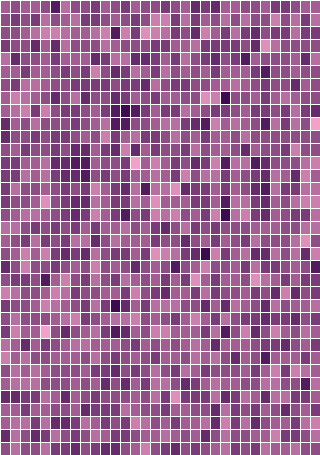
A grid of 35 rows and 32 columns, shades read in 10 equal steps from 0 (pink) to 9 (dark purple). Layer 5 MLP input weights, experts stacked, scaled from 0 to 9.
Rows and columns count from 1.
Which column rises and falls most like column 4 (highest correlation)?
24
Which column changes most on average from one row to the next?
21
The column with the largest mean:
12
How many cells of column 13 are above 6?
7
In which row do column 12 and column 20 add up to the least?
25
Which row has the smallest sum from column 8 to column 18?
3
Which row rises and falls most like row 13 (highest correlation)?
16
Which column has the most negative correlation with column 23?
22
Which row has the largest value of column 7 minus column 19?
14
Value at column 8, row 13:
8
